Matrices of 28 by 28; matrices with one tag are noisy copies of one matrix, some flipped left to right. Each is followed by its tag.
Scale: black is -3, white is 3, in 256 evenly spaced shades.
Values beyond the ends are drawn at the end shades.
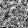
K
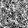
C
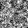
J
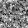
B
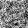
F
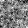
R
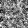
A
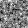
B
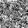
B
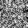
A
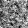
F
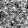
F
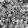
R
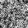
R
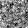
F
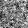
F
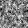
A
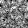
K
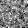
K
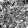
R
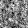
C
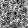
C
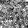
R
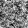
F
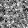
A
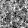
C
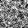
K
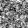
B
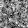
C
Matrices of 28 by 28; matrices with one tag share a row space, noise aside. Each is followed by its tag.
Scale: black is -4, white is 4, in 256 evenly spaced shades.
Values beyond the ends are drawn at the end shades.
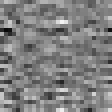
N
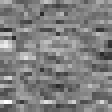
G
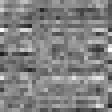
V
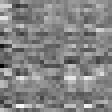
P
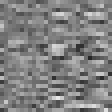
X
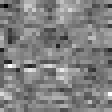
N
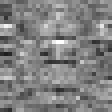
G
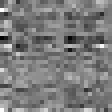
P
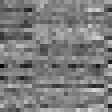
V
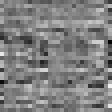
V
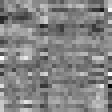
V
